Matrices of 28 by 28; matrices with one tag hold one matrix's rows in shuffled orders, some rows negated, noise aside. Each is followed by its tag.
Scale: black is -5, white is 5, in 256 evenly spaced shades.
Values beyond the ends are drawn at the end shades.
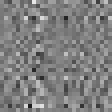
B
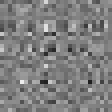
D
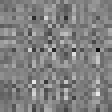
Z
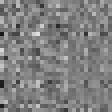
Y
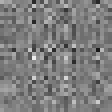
Z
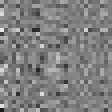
Y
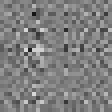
B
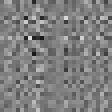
B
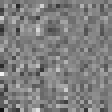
Y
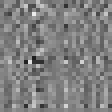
B
